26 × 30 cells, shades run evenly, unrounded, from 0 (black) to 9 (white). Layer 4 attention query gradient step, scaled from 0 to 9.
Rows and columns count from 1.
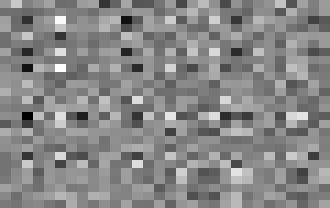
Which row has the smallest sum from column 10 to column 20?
1
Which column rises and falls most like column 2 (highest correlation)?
12
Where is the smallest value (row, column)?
15, 3
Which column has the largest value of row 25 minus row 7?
22
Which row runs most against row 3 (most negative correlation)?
5
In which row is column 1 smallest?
16
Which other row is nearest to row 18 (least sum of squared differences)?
8
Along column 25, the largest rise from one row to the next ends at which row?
20
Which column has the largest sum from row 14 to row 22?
6
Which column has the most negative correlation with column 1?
30
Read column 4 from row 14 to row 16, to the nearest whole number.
4 7 4
